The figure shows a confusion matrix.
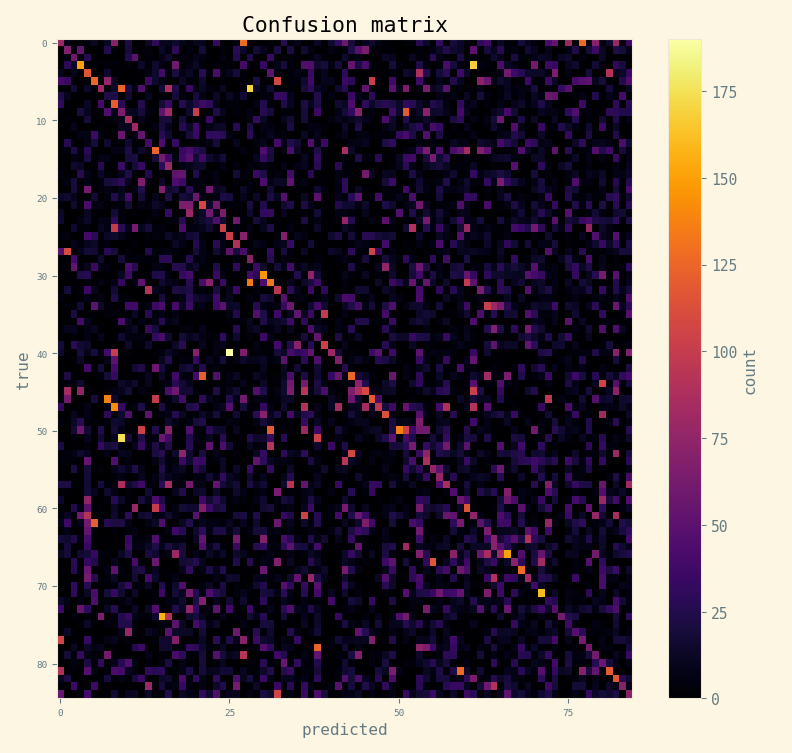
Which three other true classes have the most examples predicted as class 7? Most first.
46, 5, 79
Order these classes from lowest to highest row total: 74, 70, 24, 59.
70, 74, 59, 24
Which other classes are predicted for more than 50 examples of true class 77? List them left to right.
0, 17, 27, 46
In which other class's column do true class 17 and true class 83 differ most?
64
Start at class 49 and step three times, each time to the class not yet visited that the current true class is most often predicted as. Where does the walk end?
21
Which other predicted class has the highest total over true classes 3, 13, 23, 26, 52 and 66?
65
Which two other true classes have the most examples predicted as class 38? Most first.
78, 51
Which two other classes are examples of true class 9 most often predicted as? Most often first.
51, 20
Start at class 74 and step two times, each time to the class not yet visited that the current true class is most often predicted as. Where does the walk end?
55
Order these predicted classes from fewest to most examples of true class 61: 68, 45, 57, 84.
84, 68, 45, 57
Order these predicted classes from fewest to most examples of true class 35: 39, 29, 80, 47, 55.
47, 55, 80, 29, 39
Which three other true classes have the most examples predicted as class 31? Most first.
50, 52, 4
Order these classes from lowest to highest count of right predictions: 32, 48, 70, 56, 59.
70, 59, 56, 32, 48
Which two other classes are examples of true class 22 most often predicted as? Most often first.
19, 24
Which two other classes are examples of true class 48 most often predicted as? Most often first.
80, 30
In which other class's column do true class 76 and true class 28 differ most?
10
